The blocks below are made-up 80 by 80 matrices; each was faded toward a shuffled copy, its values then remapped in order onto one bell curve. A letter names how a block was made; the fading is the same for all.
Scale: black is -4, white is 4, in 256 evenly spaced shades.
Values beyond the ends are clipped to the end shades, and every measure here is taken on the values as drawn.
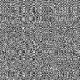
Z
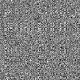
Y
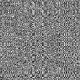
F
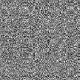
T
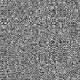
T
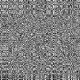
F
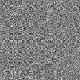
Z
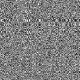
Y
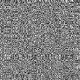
T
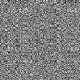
T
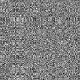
Z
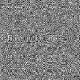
Z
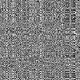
F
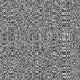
F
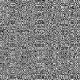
Z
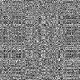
Z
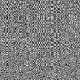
F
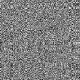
T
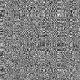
Z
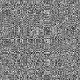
Z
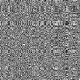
F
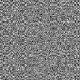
F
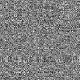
T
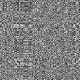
T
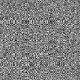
Z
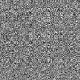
T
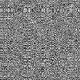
T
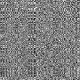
F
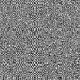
F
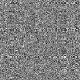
Y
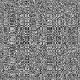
F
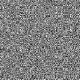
T
